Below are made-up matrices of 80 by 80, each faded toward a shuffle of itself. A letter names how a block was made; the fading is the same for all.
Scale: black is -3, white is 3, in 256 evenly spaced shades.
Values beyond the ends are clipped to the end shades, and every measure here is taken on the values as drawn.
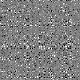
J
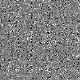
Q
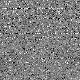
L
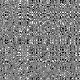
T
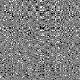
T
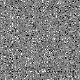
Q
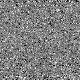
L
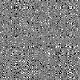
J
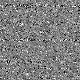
L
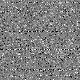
L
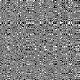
T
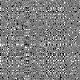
T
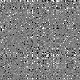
J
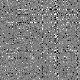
J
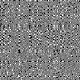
T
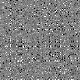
J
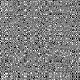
T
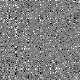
J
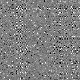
J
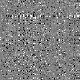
J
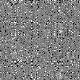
J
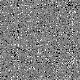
Q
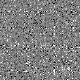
Q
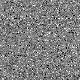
L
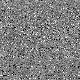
L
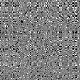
T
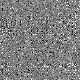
Q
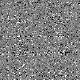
Q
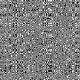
T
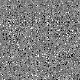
Q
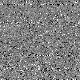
L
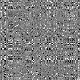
T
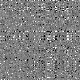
J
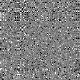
J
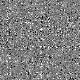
Q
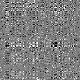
T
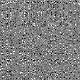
J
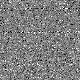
L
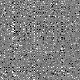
J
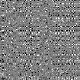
T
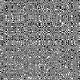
T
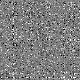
Q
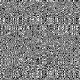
T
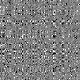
T
